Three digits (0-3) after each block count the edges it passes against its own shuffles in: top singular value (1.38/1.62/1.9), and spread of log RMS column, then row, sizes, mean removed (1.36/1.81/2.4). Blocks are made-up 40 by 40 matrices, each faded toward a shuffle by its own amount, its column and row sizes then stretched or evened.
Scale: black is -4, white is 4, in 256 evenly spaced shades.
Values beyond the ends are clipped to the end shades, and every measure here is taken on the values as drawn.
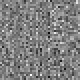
2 2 0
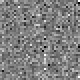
1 1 0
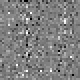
1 2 1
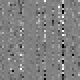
3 3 0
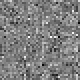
2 1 1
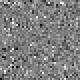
0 0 1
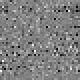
1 0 2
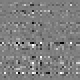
3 1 3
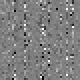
1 3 0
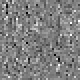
2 1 0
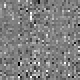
2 3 1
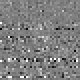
2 0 3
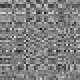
3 0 3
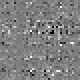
0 2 3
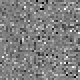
1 1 1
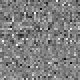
2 0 1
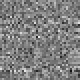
3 0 2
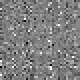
2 2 0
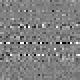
3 0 3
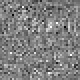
2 0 1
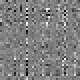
3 3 2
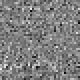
0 0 1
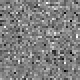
1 0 1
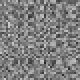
3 1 0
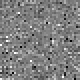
0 0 0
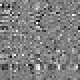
3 1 2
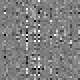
3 3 1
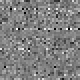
0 0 2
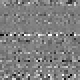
2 1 3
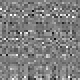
3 0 3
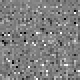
0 0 2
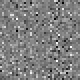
0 2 0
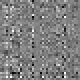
3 3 2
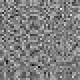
3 0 1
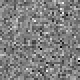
0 1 0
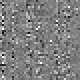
2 3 0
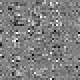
2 2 1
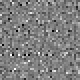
2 0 1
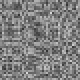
3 0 0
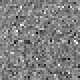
0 0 1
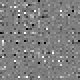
1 2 2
